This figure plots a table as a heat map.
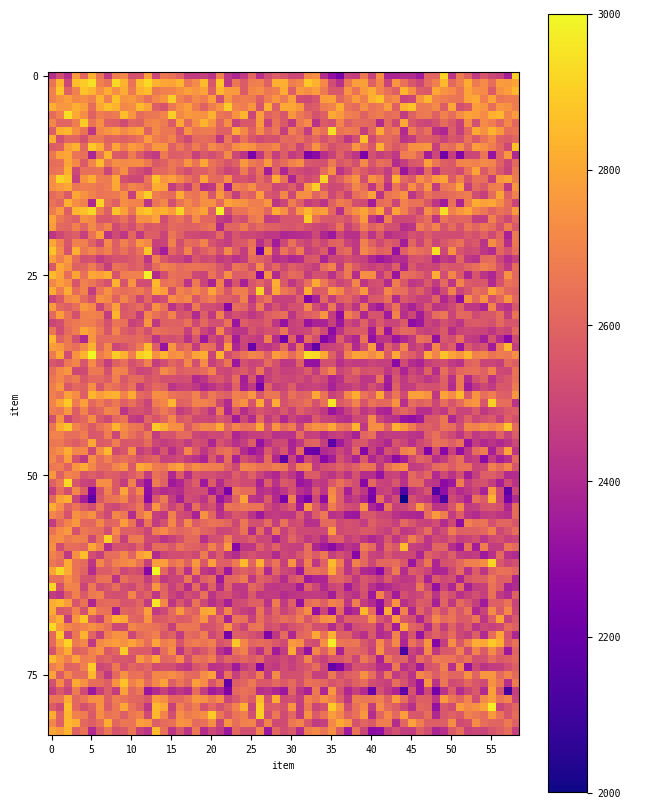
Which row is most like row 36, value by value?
31
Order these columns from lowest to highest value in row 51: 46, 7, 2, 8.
8, 46, 7, 2
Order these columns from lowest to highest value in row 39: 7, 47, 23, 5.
47, 23, 7, 5
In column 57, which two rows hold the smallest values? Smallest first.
77, 52
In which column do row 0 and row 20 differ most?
49
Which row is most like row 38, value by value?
39
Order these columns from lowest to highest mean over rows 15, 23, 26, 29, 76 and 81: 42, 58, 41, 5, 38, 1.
41, 42, 38, 58, 5, 1
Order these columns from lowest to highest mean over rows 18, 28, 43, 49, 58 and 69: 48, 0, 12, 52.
48, 52, 12, 0
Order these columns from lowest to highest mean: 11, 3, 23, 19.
23, 19, 11, 3
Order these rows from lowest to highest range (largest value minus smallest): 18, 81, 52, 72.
81, 18, 52, 72
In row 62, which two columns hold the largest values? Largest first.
13, 1
